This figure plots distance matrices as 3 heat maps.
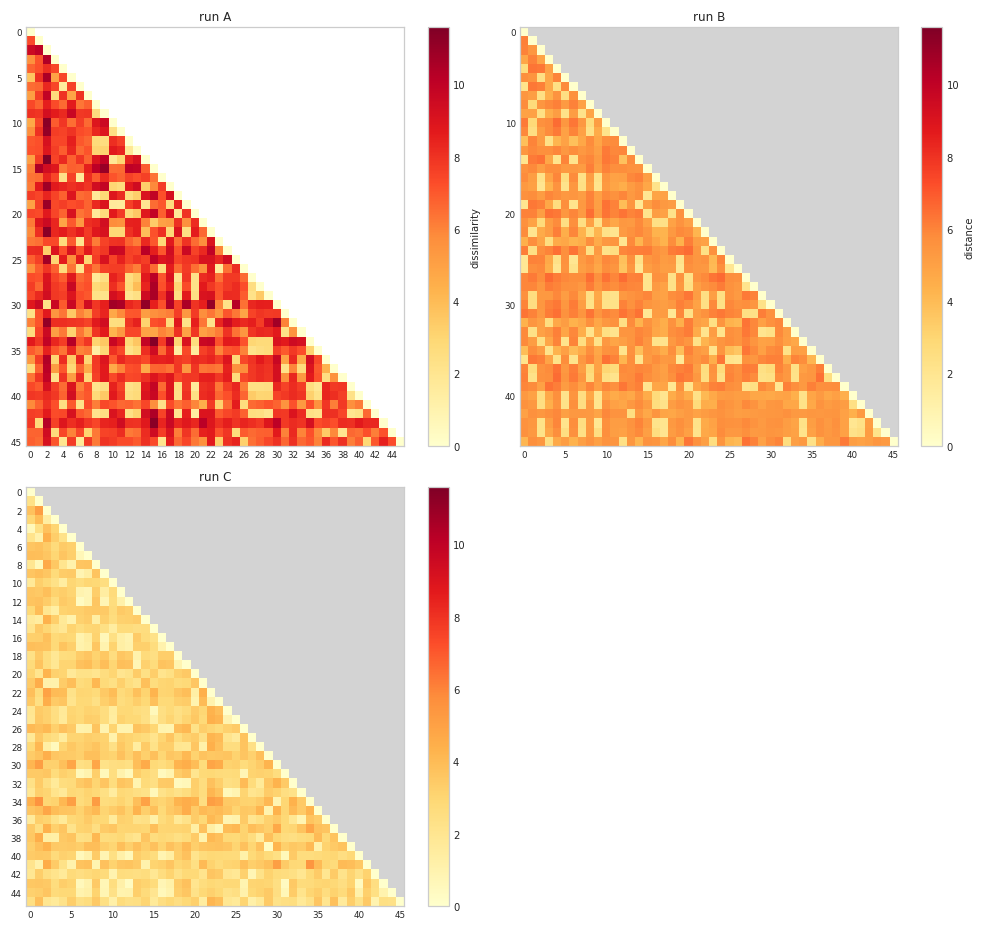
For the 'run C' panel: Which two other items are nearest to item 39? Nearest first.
29, 35
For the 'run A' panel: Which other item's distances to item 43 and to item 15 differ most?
1
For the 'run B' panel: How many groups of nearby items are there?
6
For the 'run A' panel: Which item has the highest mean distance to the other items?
2
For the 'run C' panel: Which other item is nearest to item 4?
0
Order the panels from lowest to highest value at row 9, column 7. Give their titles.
run C, run B, run A
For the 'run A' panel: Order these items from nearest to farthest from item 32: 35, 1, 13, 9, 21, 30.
21, 1, 35, 13, 9, 30
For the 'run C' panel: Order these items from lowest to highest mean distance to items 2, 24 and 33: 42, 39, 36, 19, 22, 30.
36, 42, 19, 30, 39, 22
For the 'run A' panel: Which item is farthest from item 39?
15
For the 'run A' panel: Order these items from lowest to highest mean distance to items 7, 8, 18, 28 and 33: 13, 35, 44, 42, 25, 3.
35, 42, 13, 44, 3, 25
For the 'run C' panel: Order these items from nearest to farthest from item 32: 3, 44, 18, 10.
18, 3, 10, 44
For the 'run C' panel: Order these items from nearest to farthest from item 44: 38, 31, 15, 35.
31, 15, 38, 35
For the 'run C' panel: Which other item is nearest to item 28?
3
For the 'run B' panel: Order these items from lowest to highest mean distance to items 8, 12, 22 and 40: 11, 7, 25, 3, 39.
11, 7, 3, 25, 39
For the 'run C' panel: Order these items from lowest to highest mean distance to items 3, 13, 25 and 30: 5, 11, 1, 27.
27, 11, 5, 1
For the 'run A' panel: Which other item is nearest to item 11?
19
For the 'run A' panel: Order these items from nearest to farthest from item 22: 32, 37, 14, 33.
32, 14, 33, 37
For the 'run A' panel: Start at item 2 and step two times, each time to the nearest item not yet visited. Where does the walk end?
24
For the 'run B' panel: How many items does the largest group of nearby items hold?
12
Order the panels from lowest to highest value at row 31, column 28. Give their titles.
run B, run C, run A
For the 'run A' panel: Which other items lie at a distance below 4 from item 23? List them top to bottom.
4, 6, 16, 26, 41, 45
